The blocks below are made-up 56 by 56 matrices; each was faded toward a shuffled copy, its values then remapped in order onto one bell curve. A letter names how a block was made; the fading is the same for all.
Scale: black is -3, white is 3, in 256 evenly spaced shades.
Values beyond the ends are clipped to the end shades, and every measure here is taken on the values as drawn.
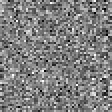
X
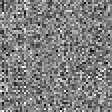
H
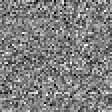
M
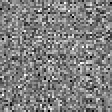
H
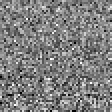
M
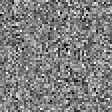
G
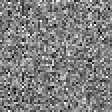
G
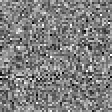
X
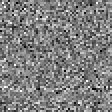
M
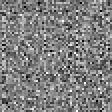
H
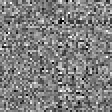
X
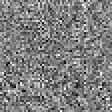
H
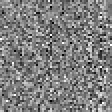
H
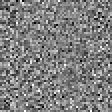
H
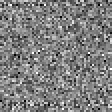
M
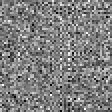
H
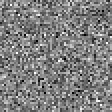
M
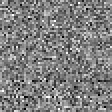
M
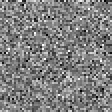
M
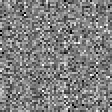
H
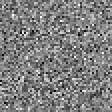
M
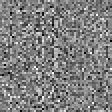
H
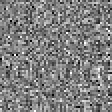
H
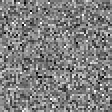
M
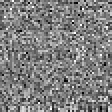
X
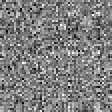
H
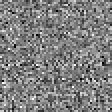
M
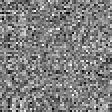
H
